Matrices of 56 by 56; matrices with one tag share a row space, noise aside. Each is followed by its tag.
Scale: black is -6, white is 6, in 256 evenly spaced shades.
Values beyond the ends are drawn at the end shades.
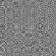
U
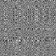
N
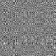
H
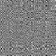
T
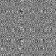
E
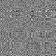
T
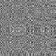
T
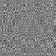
H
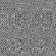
E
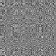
U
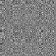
U
